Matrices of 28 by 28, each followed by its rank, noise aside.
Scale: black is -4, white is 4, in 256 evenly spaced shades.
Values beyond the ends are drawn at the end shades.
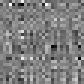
three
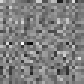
four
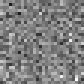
eight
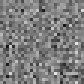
eight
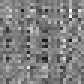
four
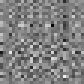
three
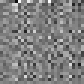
four
